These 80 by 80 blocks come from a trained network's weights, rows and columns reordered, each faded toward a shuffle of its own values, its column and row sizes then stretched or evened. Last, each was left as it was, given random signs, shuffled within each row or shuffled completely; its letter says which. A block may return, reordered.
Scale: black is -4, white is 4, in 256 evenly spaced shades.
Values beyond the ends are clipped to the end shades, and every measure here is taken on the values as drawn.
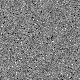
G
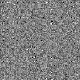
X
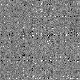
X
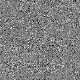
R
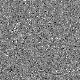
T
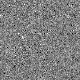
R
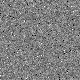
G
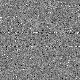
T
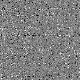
R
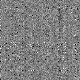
X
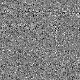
R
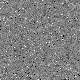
G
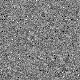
T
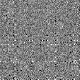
X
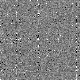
R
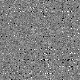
R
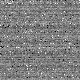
T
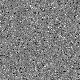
G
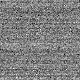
X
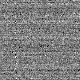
X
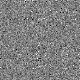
R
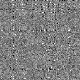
X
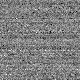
T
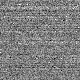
T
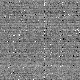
X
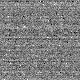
T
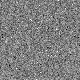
G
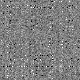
X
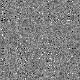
R
